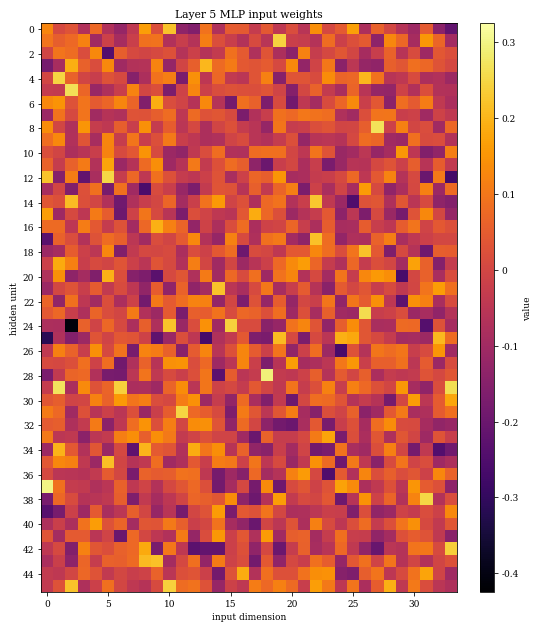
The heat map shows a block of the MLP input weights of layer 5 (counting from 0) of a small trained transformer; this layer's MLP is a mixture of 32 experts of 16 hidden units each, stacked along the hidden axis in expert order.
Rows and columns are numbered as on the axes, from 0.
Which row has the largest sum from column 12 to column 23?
3
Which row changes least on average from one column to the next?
7
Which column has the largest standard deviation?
0
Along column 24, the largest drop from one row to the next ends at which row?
26
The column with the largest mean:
1
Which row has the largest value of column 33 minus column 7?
29
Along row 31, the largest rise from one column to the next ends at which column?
16
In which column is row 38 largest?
31
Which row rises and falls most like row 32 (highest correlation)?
34
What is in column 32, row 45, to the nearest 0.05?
-0.05
